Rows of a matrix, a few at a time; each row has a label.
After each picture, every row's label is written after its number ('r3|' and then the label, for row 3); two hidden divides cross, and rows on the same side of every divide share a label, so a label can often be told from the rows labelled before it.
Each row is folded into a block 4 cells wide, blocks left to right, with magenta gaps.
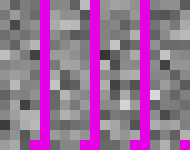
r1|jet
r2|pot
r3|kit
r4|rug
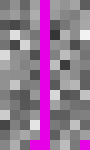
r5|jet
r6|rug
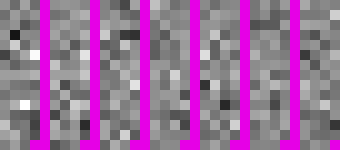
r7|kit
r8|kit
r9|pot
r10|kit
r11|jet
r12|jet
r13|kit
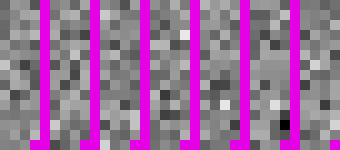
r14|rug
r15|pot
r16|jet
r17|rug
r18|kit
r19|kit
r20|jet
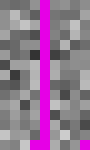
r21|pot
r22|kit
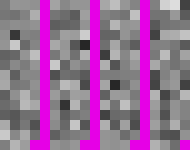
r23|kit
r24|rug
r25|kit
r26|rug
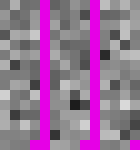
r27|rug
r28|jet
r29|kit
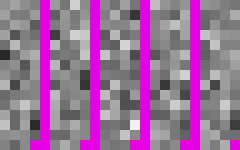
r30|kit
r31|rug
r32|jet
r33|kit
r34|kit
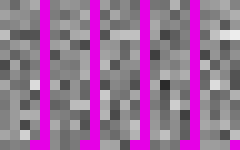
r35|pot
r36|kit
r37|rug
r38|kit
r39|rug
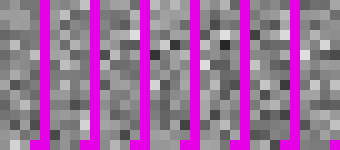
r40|kit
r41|jet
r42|rug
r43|kit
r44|rug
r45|rug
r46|jet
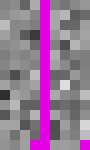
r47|pot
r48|jet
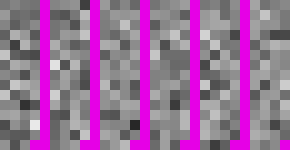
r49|jet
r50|rug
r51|kit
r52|jet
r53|pot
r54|pot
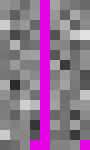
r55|kit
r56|rug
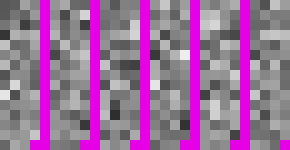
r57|rug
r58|kit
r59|rug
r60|kit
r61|pot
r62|rug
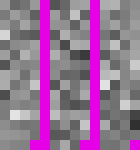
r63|pot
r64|jet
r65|kit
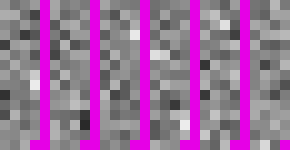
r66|pot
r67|kit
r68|rug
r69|jet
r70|pot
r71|rug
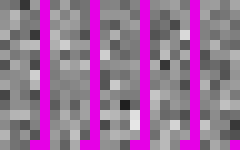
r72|pot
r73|pot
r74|jet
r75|rug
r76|kit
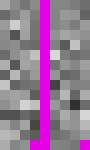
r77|kit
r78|jet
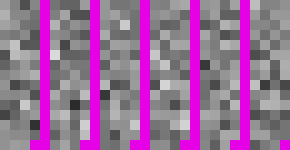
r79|kit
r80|jet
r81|pot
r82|jet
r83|pot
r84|kit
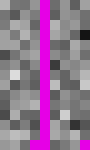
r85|kit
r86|pot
